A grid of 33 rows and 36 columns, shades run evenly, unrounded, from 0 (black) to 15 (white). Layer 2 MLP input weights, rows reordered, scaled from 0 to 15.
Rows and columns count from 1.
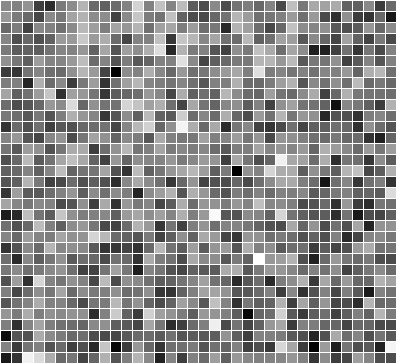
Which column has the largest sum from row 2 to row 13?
17
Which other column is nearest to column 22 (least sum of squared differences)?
12
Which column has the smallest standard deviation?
18
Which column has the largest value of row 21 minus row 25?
13
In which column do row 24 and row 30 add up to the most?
20
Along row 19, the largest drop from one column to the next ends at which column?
11
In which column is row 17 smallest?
30
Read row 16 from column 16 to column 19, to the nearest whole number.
9 10 11 9
